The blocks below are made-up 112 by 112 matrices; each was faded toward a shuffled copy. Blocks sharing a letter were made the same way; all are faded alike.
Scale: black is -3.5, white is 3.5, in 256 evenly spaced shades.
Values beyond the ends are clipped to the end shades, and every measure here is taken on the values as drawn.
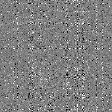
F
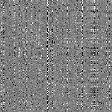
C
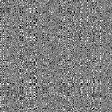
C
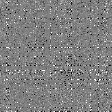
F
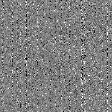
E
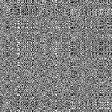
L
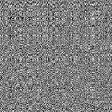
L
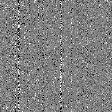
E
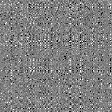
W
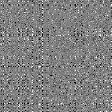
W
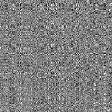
L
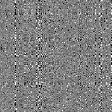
C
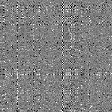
W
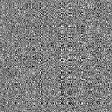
L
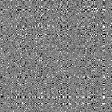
W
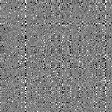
W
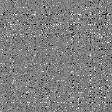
F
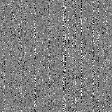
E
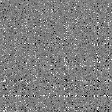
F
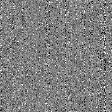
E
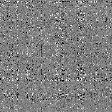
F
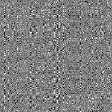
C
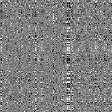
C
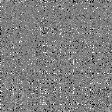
F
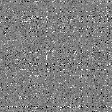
F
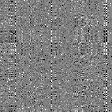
C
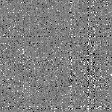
F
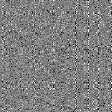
C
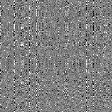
C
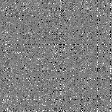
F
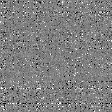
F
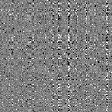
W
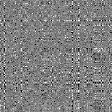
W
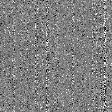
E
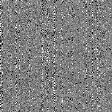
E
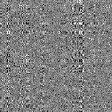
C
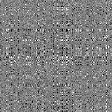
W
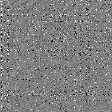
F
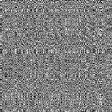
L
